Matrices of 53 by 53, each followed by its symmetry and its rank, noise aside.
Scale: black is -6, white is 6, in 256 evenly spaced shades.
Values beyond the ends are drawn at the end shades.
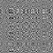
no symmetry, rank three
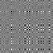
symmetric, rank one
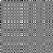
symmetric, rank one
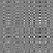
no symmetry, rank one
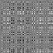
antisymmetric, rank two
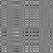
no symmetry, rank one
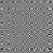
no symmetry, rank two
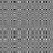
no symmetry, rank one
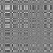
symmetric, rank one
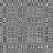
no symmetry, rank two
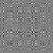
no symmetry, rank two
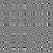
antisymmetric, rank two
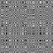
no symmetry, rank two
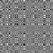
no symmetry, rank two
